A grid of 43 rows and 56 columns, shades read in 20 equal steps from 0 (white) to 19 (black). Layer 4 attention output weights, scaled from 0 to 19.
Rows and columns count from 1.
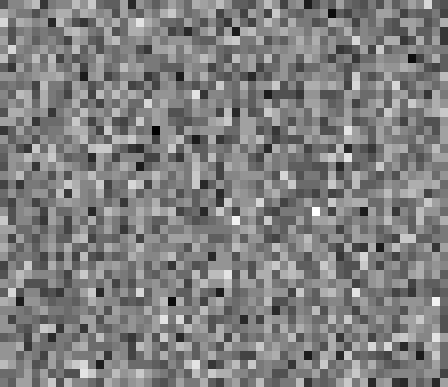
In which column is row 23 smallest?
33
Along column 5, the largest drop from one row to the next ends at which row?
17
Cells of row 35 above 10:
12
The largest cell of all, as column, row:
20, 15
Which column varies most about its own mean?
45
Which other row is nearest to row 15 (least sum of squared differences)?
26
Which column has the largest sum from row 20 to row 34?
6
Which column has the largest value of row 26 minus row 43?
9
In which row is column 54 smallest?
1
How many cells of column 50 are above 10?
15
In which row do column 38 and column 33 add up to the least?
43
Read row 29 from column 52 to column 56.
12 10 10 7 10
